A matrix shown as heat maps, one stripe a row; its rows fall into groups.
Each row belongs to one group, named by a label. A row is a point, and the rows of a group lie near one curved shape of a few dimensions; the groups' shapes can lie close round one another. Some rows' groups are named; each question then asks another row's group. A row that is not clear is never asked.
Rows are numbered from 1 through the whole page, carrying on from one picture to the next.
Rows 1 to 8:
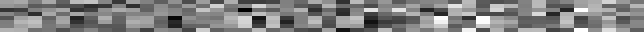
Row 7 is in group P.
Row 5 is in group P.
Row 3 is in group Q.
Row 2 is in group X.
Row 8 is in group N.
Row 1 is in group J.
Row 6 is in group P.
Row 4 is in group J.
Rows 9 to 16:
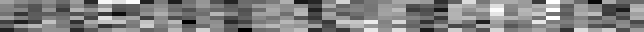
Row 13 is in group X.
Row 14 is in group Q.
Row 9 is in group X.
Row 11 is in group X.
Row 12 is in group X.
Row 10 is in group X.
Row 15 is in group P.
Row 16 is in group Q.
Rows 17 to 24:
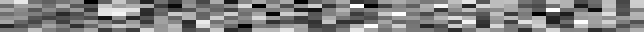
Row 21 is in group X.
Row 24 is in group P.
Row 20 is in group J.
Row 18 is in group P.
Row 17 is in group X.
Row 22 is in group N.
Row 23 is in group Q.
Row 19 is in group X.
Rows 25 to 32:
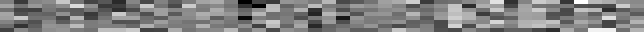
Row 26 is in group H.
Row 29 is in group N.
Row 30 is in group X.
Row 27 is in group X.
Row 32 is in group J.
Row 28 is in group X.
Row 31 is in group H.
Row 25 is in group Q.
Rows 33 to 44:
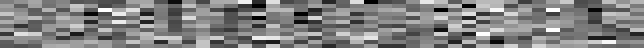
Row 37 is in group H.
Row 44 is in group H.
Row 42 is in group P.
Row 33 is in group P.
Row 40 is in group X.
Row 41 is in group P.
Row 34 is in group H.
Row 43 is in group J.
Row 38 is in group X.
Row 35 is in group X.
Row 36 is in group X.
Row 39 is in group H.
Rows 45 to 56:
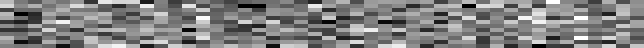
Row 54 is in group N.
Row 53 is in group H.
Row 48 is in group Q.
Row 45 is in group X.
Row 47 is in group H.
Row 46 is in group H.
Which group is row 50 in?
H
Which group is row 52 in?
Q
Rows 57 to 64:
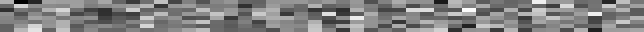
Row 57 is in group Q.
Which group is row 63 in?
P
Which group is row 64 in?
H
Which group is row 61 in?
P
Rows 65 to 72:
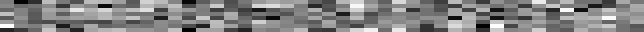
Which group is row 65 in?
Q
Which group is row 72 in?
Q
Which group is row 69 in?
J
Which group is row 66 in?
P
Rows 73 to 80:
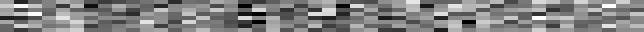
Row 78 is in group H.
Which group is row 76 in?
H
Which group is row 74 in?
N
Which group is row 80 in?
H
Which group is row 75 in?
X
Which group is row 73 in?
Q
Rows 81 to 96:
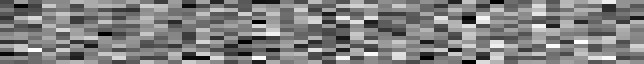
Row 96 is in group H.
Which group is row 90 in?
J
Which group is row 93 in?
H
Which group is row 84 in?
H
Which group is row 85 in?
P
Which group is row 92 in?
X
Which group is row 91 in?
Q
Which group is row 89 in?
P
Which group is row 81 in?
J
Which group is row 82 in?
Q
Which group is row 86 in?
P
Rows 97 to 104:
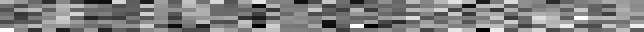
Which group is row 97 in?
X
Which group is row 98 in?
H
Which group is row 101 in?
Q
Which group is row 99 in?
H
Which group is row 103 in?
P
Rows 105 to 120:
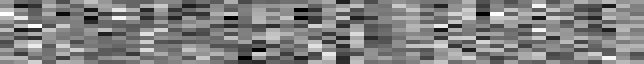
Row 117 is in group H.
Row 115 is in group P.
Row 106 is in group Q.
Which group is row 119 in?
N
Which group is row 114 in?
J
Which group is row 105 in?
J
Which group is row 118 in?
X
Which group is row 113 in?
P
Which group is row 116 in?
H
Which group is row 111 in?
H
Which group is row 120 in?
H
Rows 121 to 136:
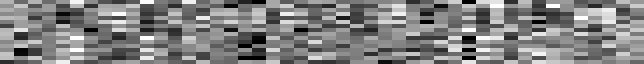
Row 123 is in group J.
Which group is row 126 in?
J
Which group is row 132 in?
N
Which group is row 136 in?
H
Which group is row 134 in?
Q
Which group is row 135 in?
H
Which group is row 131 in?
H
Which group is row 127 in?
H
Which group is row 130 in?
H
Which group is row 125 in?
N
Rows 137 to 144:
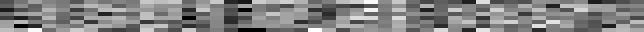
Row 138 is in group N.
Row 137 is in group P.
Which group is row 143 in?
Q
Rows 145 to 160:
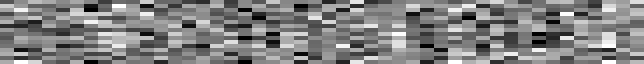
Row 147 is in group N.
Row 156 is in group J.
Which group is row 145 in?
P
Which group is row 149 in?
H
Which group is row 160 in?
N
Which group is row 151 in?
Q
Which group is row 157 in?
Q
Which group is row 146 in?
X
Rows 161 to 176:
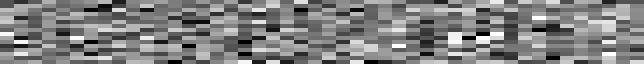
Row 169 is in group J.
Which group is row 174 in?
N
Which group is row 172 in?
Q
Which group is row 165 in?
Q
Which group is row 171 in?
N
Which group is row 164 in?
J
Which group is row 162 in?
P
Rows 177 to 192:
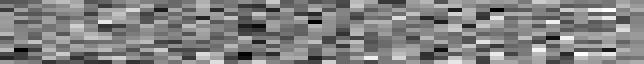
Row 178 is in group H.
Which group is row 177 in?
H
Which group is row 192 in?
X
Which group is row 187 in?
P
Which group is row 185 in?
J
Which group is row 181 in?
J
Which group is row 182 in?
X
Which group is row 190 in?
Q
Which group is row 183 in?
H
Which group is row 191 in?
Q
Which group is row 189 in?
Q
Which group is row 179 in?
J
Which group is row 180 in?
X
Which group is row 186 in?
N
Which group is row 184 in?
H
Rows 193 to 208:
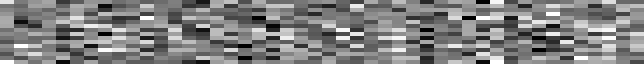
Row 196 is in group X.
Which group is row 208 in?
J
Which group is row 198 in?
Q
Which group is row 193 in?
J
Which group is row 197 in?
H
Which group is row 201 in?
P
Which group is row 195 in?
H
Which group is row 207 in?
Q
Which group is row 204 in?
N
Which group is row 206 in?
P
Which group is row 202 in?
J
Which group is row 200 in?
J
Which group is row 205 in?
J
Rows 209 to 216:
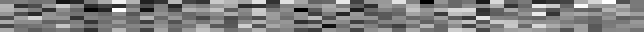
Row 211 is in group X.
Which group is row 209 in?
J
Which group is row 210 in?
Q
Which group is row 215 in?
H
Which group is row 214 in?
X
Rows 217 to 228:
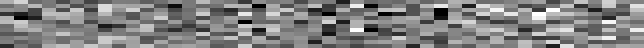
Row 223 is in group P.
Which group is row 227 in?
X
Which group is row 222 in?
N
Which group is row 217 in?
N
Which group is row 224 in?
P
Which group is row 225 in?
H
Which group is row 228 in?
N
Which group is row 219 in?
X
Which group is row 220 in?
H
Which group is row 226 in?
J
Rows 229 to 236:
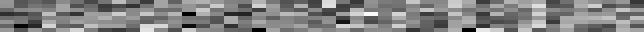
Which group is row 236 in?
H
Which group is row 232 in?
Q
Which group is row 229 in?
X
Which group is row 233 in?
J
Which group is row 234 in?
J
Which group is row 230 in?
X
